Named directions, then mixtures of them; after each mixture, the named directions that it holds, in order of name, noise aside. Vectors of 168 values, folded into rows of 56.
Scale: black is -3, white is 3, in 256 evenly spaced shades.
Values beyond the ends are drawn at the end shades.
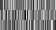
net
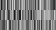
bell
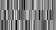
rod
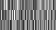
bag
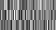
bag, rod.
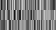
bell.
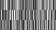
bag.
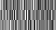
bag, net.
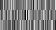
net.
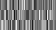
rod.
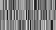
net, rod.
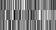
bell, rod.
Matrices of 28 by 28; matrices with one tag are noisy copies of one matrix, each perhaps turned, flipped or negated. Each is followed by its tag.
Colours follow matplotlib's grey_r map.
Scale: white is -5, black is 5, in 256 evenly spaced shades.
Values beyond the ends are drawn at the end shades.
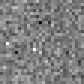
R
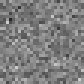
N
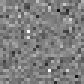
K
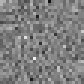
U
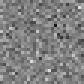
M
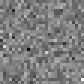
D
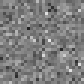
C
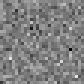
K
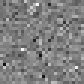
C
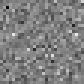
K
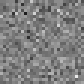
K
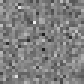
C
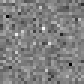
C
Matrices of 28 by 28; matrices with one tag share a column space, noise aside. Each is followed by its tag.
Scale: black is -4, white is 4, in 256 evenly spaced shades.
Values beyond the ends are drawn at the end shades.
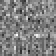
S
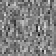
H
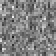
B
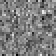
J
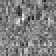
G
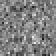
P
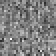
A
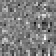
P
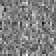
P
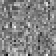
A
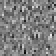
S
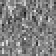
G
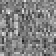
J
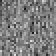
A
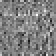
J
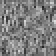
G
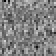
H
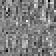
G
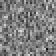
B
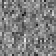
J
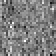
A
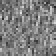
G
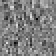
G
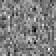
B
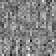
A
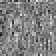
J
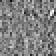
J
